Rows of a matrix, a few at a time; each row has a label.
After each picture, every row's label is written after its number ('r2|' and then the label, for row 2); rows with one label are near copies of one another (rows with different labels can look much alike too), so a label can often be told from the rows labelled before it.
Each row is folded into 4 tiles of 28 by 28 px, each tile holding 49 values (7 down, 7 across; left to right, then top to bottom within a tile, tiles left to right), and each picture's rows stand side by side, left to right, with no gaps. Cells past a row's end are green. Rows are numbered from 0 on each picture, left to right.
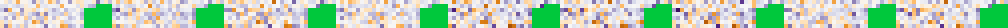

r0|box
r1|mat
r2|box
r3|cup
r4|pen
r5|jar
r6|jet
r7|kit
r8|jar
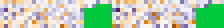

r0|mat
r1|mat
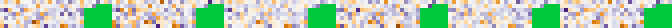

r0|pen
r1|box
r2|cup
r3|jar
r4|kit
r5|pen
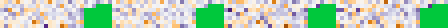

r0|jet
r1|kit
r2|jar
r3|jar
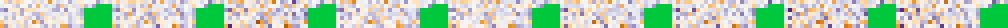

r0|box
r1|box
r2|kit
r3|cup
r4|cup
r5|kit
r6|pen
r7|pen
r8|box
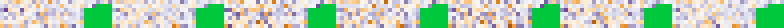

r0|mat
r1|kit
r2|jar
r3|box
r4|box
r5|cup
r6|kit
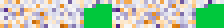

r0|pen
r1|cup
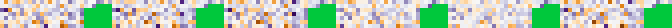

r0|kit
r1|jet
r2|jet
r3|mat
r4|cup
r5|jet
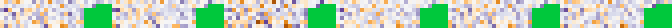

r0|jet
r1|kit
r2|box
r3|pen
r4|box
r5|jar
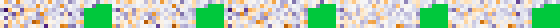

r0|pen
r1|jet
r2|pen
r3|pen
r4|jet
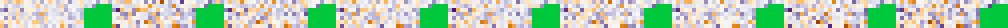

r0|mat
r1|jar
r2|pen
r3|pen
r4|pen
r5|cup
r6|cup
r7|jet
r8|cup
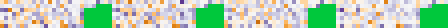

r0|box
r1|kit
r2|box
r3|pen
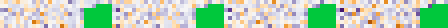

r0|jet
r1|mat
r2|cup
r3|pen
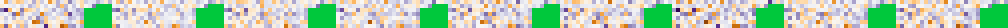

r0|jet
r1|jar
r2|mat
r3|cup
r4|box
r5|cup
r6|pen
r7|mat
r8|kit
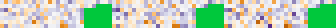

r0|kit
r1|cup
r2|kit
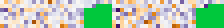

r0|jar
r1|pen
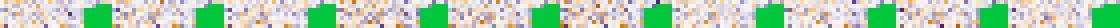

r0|kit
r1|jar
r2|pen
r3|kit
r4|box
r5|box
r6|mat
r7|jet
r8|jet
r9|mat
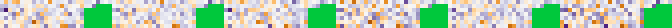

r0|cup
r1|jar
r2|jet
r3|kit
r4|pen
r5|box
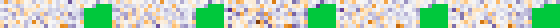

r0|kit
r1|box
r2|cup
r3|pen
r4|jet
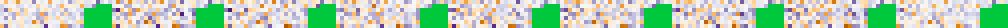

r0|cup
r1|kit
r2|pen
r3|box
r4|kit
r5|cup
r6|jet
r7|kit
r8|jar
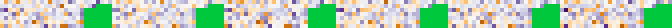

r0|cup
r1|jar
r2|kit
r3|jar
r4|jet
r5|jet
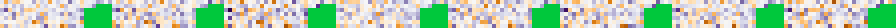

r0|jet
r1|box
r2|pen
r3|mat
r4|box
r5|cup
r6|jet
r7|jar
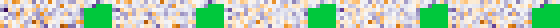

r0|cup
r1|cup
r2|pen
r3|mat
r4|cup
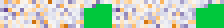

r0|cup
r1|mat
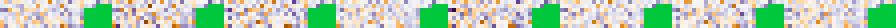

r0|box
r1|box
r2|pen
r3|box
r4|kit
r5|jar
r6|cup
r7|mat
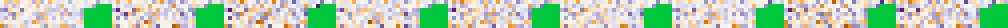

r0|mat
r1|pen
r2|pen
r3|jet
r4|mat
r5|pen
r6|pen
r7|box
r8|mat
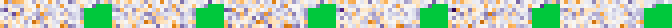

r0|mat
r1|box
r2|box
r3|cup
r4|mat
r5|jet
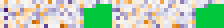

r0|pen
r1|cup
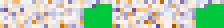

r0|cup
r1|jar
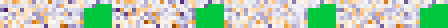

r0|cup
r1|jet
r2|box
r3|kit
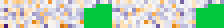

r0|kit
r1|jet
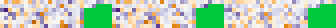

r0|cup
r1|cup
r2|mat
